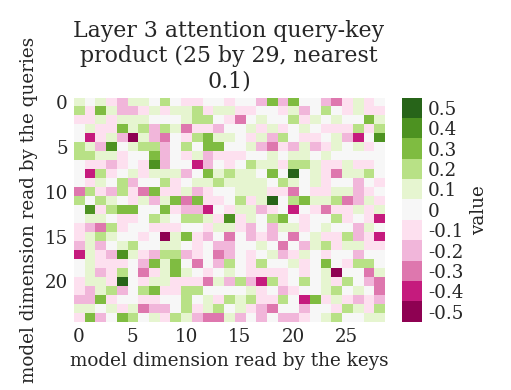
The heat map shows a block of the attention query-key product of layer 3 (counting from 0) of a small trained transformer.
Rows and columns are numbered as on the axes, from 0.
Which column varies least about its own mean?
22
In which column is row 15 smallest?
8
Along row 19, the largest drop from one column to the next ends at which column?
24
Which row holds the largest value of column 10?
15
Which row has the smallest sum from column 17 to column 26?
12
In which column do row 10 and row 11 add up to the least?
26
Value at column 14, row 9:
0.1
